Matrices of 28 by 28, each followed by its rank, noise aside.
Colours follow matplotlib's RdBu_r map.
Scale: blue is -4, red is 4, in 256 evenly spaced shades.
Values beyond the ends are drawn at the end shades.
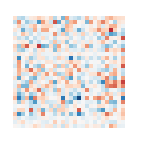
four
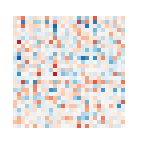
eight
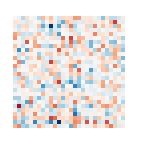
seven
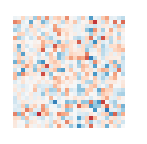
eight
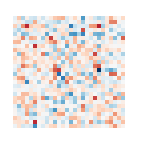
eight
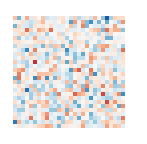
eight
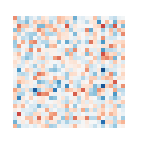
six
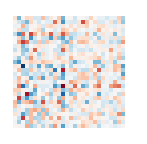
five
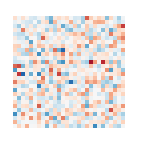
eight
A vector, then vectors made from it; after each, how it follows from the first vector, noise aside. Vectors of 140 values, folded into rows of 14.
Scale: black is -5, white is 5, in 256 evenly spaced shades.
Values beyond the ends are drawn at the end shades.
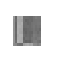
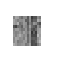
wrapped around, negated.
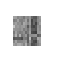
wrapped around, negated.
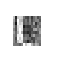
scaled up.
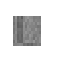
negated, shrunk.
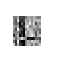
wrapped around, negated, scaled up.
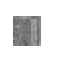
reversed, shrunk.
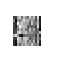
wrapped around, negated, scaled up.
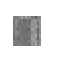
reversed, shrunk.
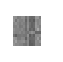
wrapped around, negated, shrunk.
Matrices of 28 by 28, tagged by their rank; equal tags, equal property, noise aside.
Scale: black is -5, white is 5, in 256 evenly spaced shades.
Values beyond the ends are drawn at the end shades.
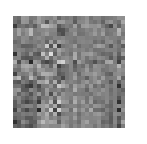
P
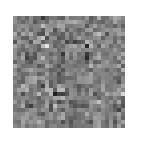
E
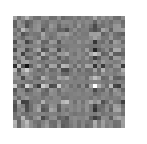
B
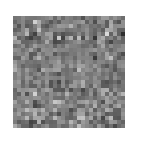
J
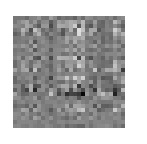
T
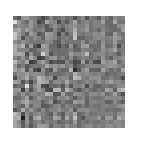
J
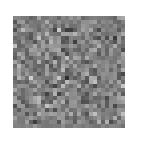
E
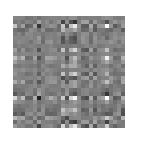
B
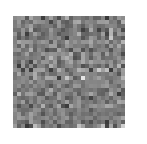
J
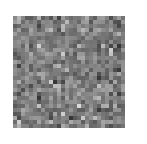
E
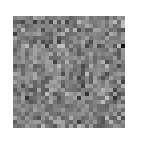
E
